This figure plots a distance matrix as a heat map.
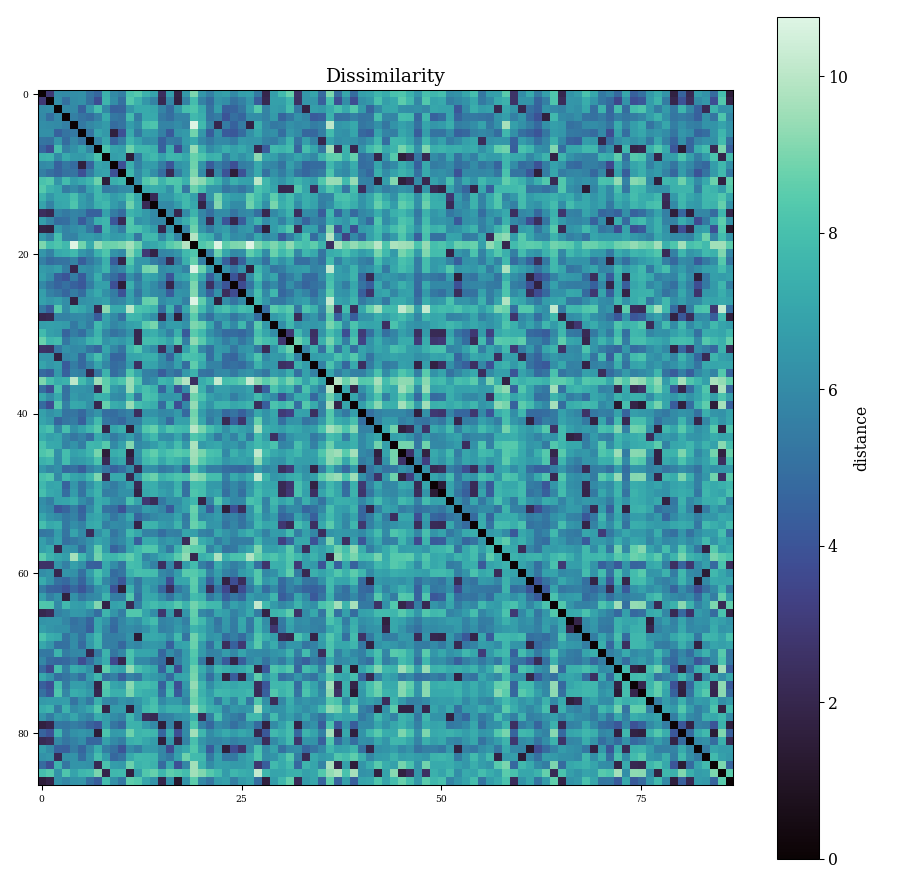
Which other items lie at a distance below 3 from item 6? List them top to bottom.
35, 55, 70
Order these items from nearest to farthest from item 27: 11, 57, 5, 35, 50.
35, 5, 50, 57, 11
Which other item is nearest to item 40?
47
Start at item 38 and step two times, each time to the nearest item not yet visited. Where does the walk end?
18
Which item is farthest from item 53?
19
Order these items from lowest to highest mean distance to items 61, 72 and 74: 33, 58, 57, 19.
33, 57, 58, 19
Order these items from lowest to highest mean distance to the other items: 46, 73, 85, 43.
73, 43, 46, 85
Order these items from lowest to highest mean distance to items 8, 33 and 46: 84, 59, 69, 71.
69, 71, 59, 84
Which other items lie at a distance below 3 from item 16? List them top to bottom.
10, 21, 24, 62, 71
